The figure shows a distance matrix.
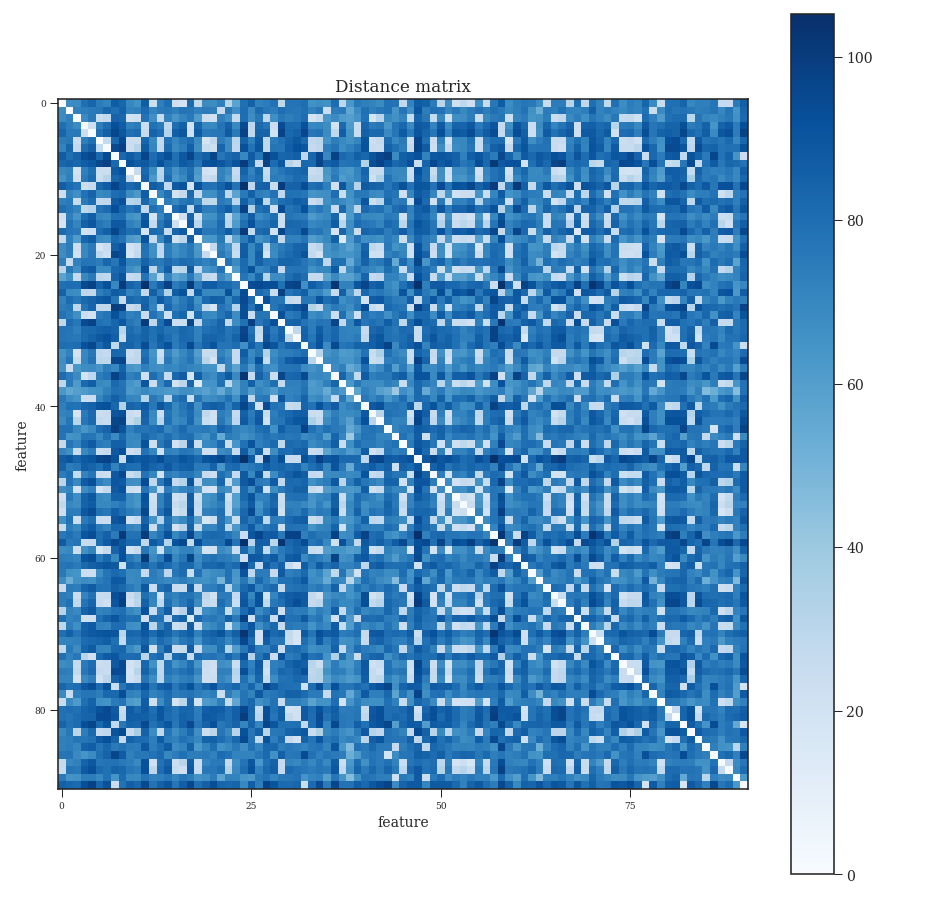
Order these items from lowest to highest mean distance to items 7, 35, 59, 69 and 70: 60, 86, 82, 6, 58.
82, 6, 60, 86, 58
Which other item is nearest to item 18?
37
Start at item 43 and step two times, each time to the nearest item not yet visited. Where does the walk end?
38
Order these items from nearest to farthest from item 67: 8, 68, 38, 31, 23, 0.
0, 23, 38, 31, 8, 68
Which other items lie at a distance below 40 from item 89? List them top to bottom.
44, 48, 85
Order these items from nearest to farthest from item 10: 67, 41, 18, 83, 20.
41, 20, 83, 18, 67
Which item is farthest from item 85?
58
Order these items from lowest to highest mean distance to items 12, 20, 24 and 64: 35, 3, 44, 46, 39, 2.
2, 46, 35, 44, 39, 3
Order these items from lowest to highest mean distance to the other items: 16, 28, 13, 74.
74, 13, 16, 28
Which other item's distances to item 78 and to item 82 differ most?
90
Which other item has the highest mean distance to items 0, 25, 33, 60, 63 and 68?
47
